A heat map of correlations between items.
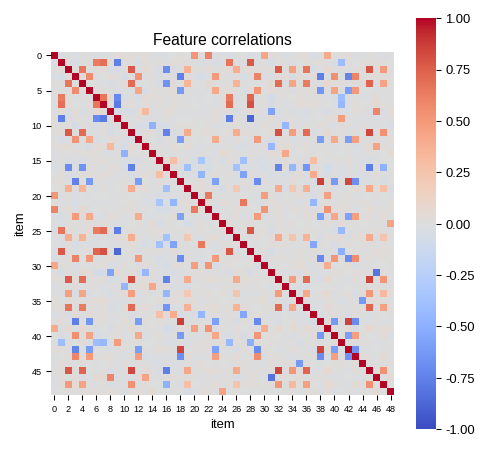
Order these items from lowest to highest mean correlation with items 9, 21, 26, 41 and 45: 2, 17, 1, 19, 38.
1, 17, 38, 19, 2
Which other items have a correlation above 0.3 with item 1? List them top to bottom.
6, 7, 25, 28
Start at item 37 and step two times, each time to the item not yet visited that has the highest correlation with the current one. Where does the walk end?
15
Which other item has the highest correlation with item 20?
22
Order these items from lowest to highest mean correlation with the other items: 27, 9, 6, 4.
9, 27, 6, 4
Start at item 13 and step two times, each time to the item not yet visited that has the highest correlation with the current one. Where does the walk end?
8
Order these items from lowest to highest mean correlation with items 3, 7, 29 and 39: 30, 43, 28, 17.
17, 30, 28, 43
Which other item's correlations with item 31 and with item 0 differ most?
46
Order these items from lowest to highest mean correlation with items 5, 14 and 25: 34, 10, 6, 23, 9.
9, 10, 34, 23, 6
